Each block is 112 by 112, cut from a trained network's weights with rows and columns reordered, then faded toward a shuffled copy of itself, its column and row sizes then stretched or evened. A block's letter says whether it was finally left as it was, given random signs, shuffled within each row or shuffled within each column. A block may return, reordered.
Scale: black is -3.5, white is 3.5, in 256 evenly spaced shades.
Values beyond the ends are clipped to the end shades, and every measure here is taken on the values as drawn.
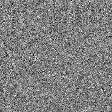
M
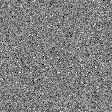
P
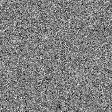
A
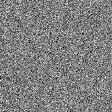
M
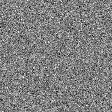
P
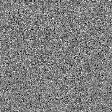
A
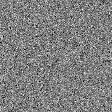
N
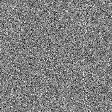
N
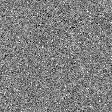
P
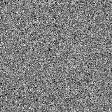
A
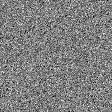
P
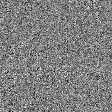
A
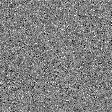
A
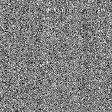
M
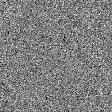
N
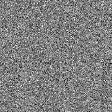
M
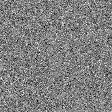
N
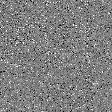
M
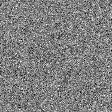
N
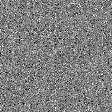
M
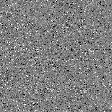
M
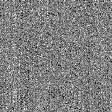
M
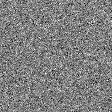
P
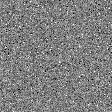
N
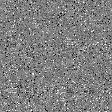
M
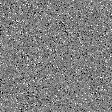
N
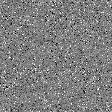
A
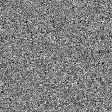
A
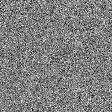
N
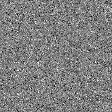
A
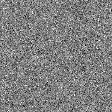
A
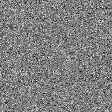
A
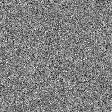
P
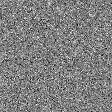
P
